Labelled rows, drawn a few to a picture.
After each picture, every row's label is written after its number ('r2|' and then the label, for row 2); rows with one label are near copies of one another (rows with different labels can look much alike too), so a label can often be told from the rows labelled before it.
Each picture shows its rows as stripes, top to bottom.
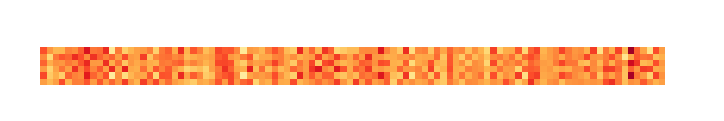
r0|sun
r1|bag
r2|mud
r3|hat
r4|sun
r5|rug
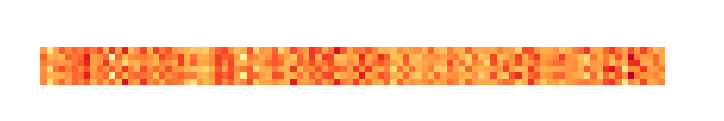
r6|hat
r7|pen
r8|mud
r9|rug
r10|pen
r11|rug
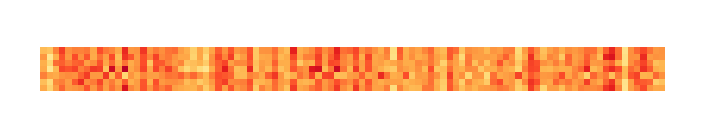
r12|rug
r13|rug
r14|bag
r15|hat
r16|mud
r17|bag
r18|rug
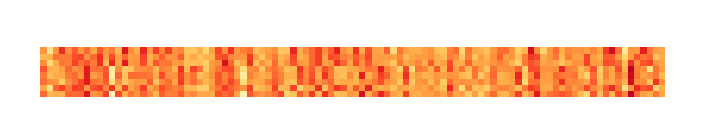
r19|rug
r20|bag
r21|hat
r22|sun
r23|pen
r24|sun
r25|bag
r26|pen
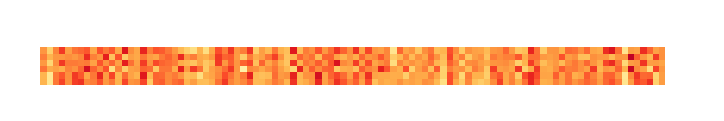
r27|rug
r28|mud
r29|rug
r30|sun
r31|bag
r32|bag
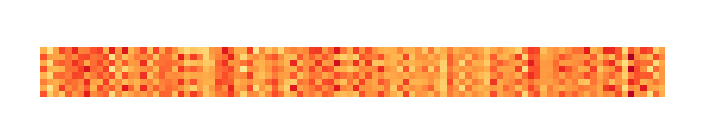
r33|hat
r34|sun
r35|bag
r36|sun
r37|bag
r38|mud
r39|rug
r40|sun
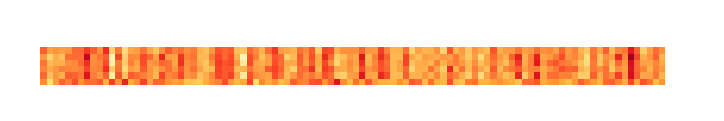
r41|mud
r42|pen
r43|pen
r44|mud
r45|pen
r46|hat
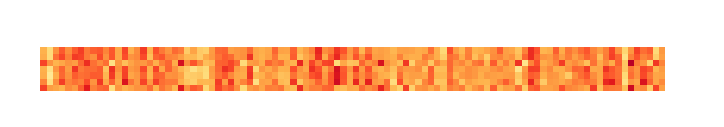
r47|bag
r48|bag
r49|sun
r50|hat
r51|hat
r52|rug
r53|sun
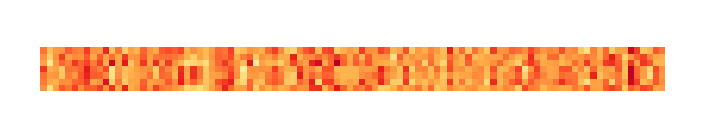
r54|mud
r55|rug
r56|hat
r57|sun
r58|sun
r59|mud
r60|hat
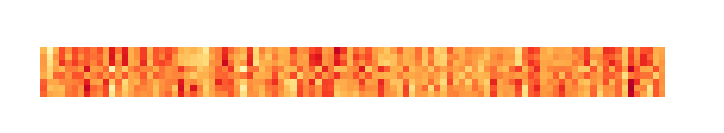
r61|hat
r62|hat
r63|hat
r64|pen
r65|bag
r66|mud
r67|sun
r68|sun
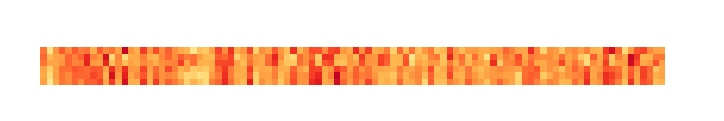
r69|rug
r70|mud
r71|mud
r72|hat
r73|hat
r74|hat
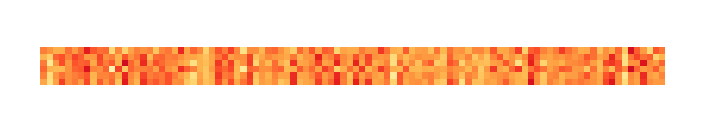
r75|sun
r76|bag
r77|rug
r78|pen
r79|rug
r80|rug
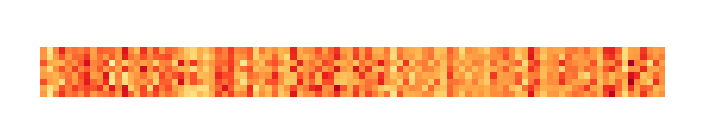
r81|rug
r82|rug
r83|sun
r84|rug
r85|mud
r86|sun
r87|hat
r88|rug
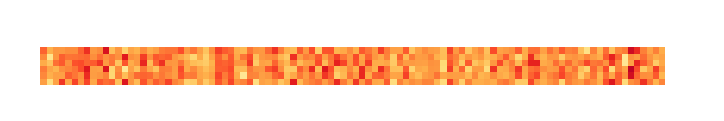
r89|mud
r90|rug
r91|bag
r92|mud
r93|pen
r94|rug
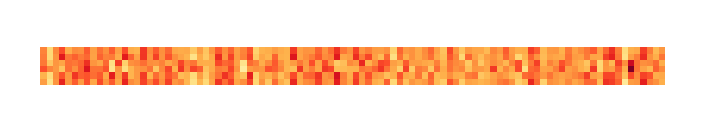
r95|rug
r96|rug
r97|pen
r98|sun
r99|hat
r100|rug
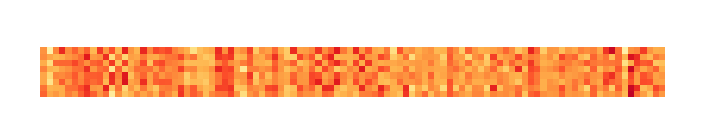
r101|rug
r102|mud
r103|bag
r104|pen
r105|hat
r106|hat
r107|mud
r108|sun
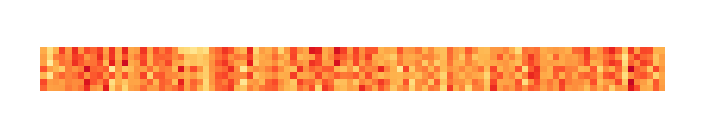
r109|hat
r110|bag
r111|hat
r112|sun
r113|bag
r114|sun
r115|mud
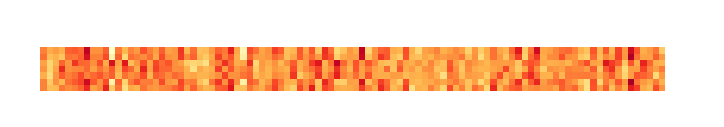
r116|pen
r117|pen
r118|hat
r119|rug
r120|bag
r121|pen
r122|mud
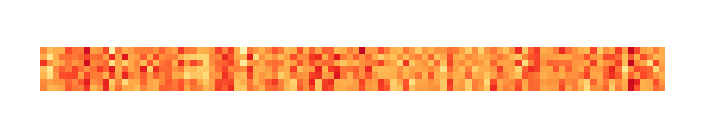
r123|pen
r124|hat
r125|sun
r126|bag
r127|hat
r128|mud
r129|mud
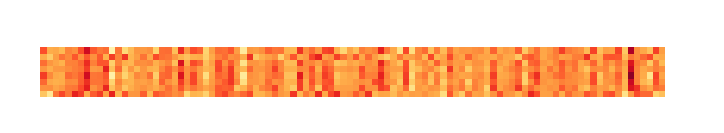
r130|sun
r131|hat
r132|sun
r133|mud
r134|sun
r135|sun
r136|mud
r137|bag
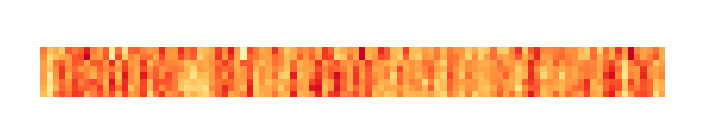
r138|pen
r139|pen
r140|bag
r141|rug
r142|rug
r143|hat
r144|hat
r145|bag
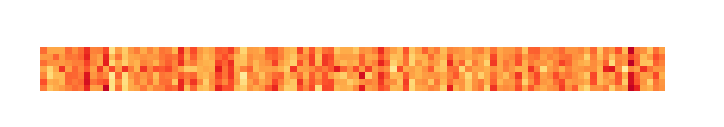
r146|sun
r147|mud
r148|mud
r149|rug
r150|pen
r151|sun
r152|mud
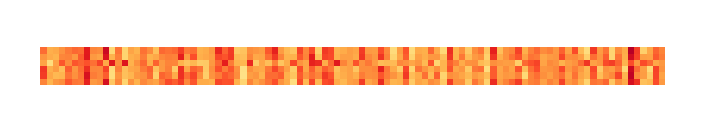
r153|mud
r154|mud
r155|hat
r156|sun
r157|sun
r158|mud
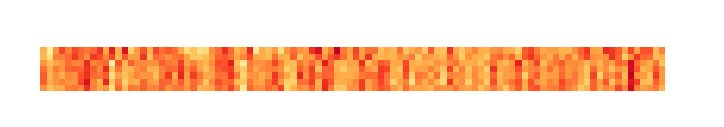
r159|hat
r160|bag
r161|pen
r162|mud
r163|sun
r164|mud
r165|pen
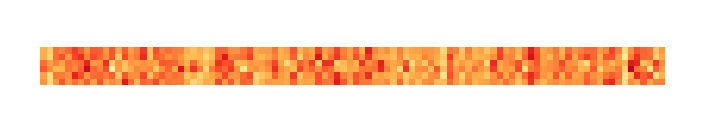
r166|bag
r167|bag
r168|mud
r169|sun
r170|bag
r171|rug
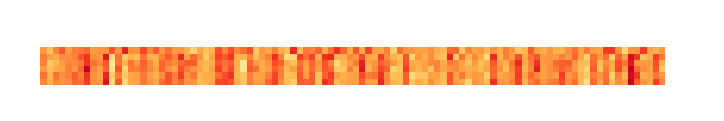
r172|rug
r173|mud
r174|pen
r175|pen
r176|mud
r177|mud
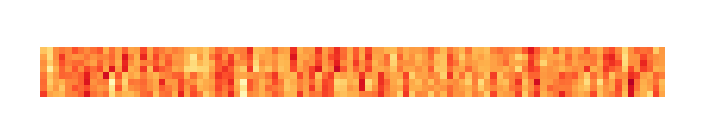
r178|bag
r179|rug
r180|rug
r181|hat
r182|mud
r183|pen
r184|pen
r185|sun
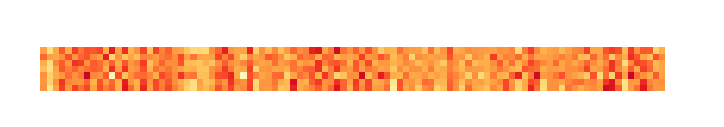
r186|hat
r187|mud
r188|bag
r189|hat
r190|pen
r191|rug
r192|rug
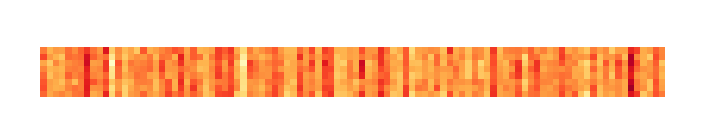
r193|mud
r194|sun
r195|pen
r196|pen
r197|pen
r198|sun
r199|sun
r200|mud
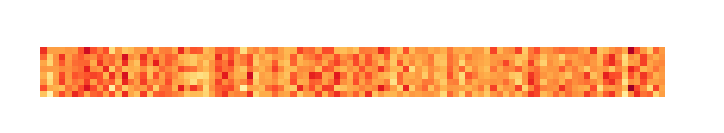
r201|sun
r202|rug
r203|rug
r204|mud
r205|hat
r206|rug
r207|sun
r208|bag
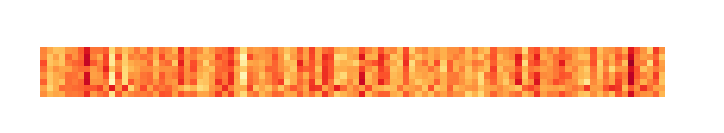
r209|sun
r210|pen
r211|sun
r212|mud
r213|pen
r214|pen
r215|hat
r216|pen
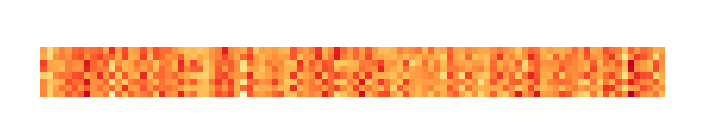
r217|hat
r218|bag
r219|sun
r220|sun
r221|bag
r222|pen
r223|rug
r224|pen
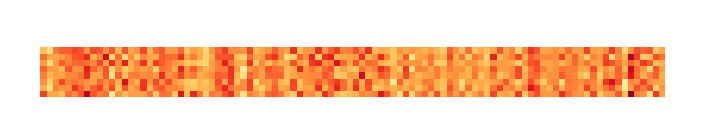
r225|bag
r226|mud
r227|hat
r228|sun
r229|pen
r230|rug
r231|bag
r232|sun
